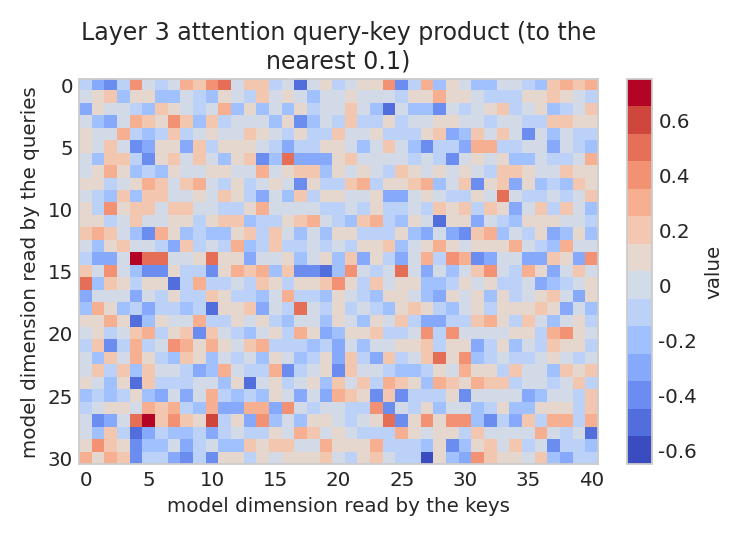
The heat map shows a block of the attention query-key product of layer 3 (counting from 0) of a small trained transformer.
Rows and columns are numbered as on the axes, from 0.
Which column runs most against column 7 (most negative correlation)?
15
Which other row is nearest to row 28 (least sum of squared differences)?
18
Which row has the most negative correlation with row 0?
28
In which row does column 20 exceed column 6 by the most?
25
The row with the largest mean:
27
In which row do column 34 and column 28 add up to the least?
11
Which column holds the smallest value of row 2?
24
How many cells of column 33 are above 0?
15
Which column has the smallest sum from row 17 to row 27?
19
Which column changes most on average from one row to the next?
4
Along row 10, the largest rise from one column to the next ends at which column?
2
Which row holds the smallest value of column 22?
14
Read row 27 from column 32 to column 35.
-0.4 -0.1 -0.3 0.2
